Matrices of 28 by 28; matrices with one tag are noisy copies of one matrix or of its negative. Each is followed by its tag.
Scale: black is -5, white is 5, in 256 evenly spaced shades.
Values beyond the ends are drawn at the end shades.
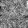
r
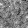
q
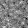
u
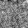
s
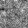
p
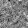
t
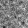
u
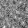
u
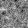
p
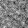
u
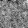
s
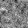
p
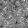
q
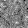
q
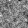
t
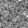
t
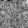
s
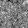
s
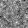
q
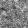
p
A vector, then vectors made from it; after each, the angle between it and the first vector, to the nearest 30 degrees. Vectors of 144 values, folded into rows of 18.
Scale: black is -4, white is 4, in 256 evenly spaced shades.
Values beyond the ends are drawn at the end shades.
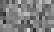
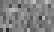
60 degrees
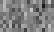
90 degrees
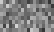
120 degrees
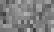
30 degrees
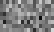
30 degrees
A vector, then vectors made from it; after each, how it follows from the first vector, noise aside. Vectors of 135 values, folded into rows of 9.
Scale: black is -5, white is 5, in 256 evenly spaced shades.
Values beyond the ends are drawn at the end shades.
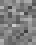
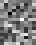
reversed, scaled up.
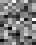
wrapped around, negated, scaled up.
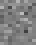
partly zeroed.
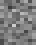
sign-scrambled.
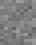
wrapped around, shrunk.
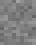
wrapped around, shrunk.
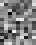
reversed, scaled up.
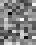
reversed, scaled up.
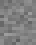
wrapped around, shrunk.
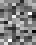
wrapped around, negated, scaled up.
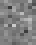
partly zeroed.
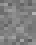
wrapped around, shrunk.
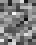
wrapped around, scaled up.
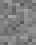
wrapped around, shrunk.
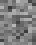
sign-scrambled.
